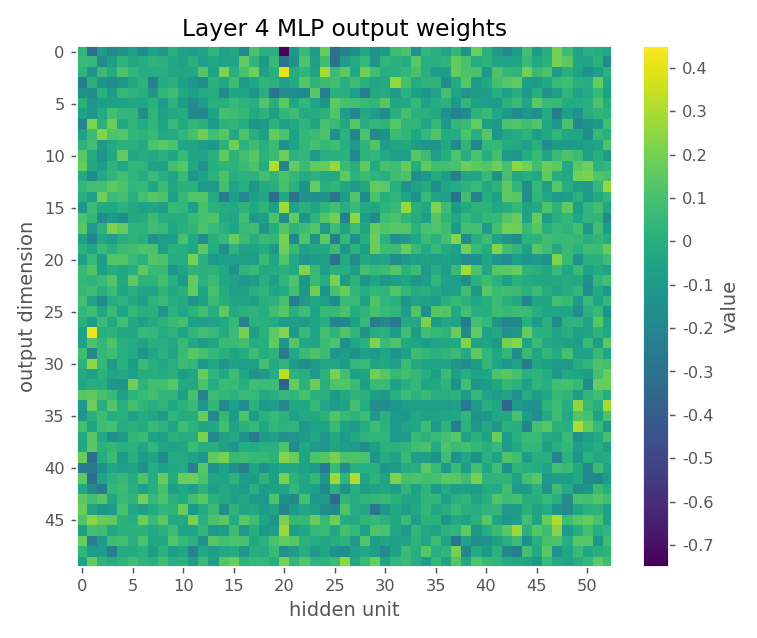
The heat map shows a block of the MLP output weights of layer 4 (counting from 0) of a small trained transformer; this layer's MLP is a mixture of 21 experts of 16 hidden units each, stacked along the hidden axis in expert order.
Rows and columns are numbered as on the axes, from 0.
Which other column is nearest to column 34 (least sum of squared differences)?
10
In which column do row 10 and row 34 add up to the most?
49
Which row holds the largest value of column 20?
2
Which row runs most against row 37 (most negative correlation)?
12
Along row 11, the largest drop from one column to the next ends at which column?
20
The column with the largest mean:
51
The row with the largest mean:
11
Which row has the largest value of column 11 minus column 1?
41
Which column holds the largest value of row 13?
52
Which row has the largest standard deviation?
0
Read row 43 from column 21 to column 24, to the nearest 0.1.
-0.2 0.1 -0.1 -0.1
